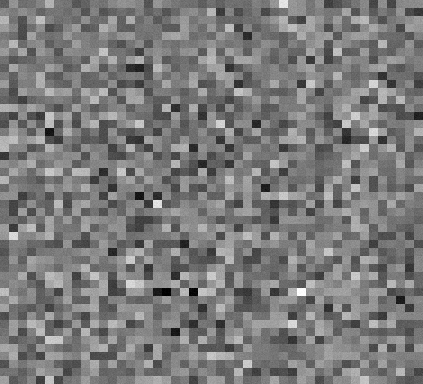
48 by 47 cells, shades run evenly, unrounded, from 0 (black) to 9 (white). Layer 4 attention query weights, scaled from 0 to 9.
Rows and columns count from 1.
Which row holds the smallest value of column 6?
17
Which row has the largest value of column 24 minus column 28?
37
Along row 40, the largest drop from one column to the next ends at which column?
33
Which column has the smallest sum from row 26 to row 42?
46
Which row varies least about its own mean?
6
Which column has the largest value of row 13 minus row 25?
16
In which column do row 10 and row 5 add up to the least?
28
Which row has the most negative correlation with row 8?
11
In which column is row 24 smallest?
30
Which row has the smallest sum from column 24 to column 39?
26
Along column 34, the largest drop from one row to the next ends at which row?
38
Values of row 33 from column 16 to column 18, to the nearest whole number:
4 6 4
